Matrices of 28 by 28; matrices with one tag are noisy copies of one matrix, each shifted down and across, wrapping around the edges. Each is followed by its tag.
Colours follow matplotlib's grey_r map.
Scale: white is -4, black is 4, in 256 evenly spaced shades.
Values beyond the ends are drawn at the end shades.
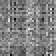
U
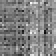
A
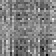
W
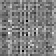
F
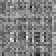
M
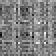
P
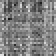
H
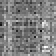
A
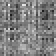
W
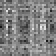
H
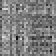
A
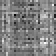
A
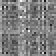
U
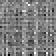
F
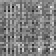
F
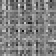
M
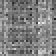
A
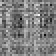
H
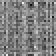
F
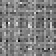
M
